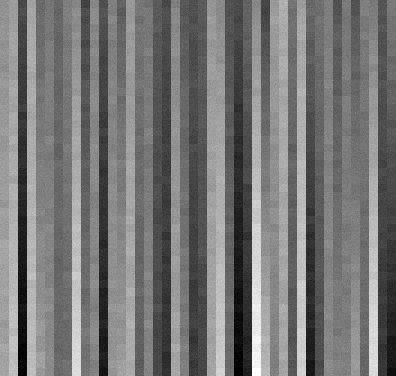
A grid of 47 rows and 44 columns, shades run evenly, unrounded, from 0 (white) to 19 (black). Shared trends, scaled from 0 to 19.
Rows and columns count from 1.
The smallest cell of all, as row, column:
47, 29
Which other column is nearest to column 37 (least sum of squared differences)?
6
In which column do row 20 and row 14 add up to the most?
27
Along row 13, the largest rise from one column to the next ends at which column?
3
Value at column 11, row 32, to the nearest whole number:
9
